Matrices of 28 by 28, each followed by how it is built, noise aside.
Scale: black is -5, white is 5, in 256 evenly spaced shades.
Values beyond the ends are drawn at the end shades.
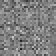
blocks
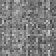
blocks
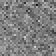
Toeplitz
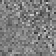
upper triangular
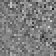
upper triangular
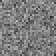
repeating rows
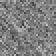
Toeplitz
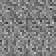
repeating columns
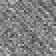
Toeplitz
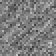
Hankel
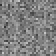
blocks
